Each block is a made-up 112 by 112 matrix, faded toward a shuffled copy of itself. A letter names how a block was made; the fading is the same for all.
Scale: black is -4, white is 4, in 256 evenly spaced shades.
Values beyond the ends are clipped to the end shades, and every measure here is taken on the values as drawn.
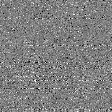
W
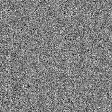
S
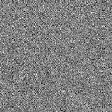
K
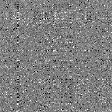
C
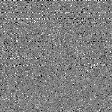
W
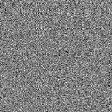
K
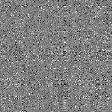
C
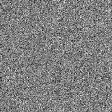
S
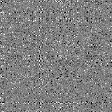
C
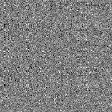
K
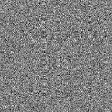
K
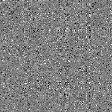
C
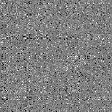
C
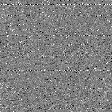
W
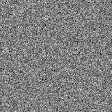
S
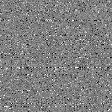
W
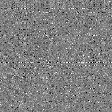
W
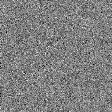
S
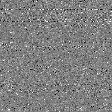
W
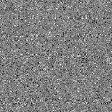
W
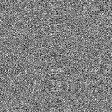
K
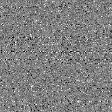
W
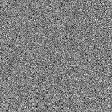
S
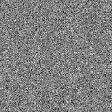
K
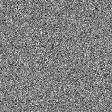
S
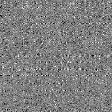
W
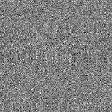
K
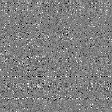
C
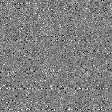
W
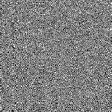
K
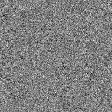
S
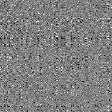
C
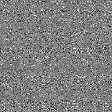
W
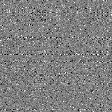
W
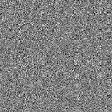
K
